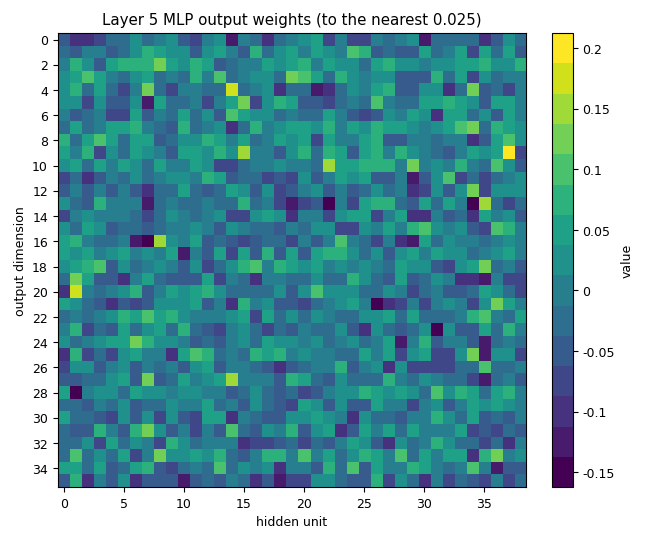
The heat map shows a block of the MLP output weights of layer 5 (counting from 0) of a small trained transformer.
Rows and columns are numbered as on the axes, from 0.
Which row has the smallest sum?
35
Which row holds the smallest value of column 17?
0
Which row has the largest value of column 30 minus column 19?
13
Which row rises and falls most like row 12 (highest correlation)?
29
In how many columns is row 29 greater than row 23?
19
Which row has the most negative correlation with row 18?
11
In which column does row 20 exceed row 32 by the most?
1
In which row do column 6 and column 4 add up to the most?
24
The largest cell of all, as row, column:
9, 37
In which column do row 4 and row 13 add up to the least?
22
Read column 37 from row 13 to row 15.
-0.075 0.025 0.075
